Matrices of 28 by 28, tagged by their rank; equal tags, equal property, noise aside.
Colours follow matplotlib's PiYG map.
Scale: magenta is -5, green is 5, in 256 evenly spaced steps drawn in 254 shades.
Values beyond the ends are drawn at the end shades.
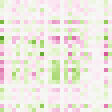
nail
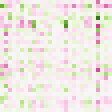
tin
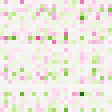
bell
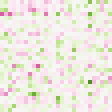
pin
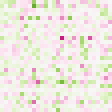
pin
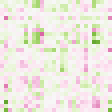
tin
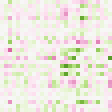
tin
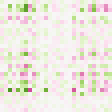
nail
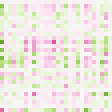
nail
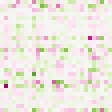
bell
